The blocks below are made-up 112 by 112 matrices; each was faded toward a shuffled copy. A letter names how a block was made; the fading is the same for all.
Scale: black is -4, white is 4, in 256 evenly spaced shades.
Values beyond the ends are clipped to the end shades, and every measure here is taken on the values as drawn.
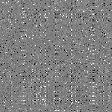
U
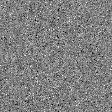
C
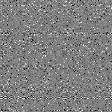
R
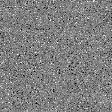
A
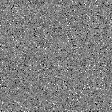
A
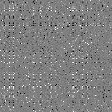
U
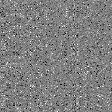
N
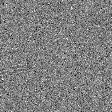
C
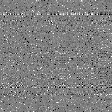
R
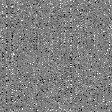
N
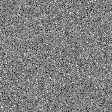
C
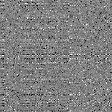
R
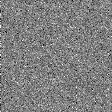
C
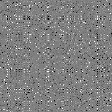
U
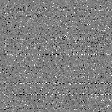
R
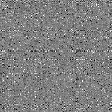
R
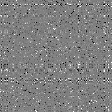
U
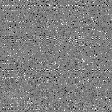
R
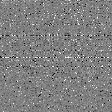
R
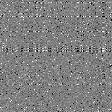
R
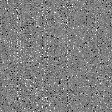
N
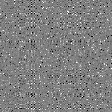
U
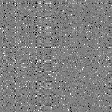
U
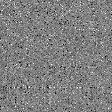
A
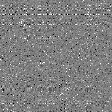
R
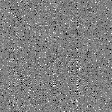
N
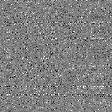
R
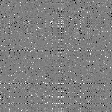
U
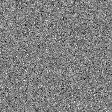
C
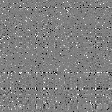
U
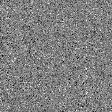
C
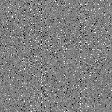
N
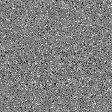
A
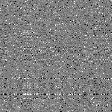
R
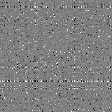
U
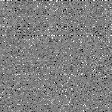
R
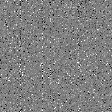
N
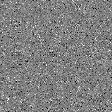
A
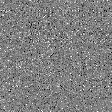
A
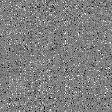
N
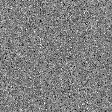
C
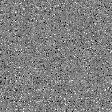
A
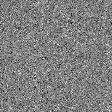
C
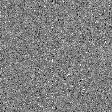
C
